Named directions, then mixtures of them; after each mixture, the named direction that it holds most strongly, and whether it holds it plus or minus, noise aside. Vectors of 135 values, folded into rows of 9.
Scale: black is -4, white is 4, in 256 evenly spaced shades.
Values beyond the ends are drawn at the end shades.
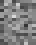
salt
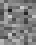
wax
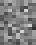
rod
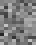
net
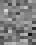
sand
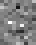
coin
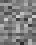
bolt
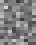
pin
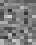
wax, plus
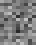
bolt, minus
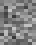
net, plus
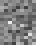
coin, plus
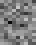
coin, minus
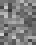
net, minus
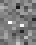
coin, plus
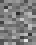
pin, minus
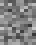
rod, minus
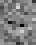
coin, minus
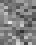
coin, plus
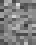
salt, plus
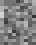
pin, plus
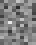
pin, minus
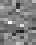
coin, plus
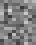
wax, minus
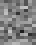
sand, plus
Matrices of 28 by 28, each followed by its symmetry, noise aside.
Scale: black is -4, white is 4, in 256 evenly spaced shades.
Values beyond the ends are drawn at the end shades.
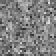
no symmetry.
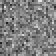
no symmetry.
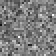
no symmetry.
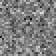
mirrored left to right.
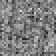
same after a half turn.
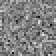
symmetric.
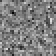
symmetric.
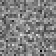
mirrored top to bottom.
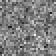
symmetric.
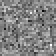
same after a half turn.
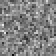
no symmetry.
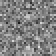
mirrored left to right.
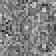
mirrored top to bottom.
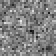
symmetric.
